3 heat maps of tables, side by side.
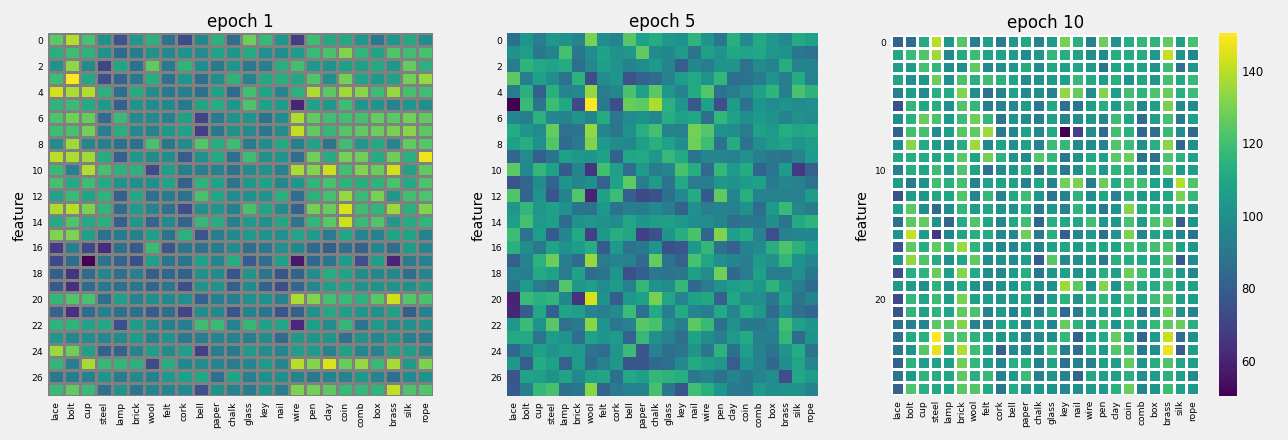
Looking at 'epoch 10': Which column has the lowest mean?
lace
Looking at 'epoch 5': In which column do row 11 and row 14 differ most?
bolt
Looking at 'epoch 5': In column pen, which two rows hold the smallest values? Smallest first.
5, 20
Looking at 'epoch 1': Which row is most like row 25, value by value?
10
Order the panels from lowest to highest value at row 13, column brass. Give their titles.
epoch 10, epoch 5, epoch 1
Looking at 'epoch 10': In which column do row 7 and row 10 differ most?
felt
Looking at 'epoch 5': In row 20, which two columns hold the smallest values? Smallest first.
lace, brick
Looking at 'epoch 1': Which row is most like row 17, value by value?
16
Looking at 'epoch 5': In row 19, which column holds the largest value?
lamp
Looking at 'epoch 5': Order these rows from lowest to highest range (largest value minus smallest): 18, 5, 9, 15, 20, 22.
9, 22, 18, 15, 20, 5
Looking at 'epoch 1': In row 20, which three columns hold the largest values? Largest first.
brass, wire, pen
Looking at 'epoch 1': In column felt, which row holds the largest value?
25
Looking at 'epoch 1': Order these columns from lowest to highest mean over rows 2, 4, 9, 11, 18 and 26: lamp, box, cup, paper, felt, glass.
lamp, felt, paper, glass, box, cup
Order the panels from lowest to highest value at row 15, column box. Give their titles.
epoch 5, epoch 1, epoch 10
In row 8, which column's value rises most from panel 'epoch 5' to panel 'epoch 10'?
coin
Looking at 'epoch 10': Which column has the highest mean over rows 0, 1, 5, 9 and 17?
brass
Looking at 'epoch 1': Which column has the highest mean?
coin
